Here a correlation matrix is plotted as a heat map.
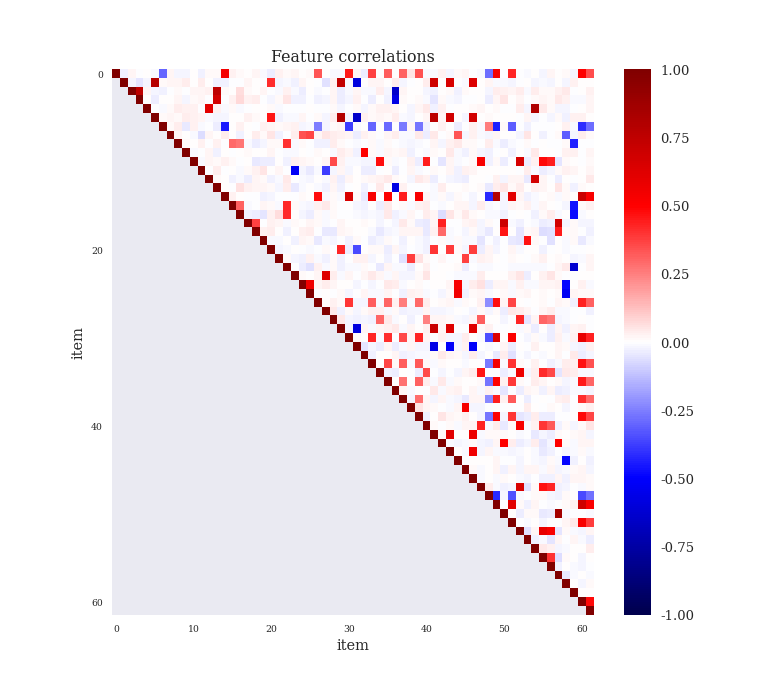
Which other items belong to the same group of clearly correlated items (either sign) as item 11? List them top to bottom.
23, 27
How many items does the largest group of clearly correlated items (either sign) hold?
14
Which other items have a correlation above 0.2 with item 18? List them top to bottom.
17, 42, 50, 57
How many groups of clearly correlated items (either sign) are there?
12
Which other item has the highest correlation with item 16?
22
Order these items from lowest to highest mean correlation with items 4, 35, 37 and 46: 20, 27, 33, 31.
31, 27, 20, 33
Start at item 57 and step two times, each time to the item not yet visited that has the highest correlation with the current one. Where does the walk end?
17
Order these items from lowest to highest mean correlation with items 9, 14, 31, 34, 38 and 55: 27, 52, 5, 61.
5, 27, 61, 52
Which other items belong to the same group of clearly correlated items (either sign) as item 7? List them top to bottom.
24, 25, 44, 58
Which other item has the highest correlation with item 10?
52
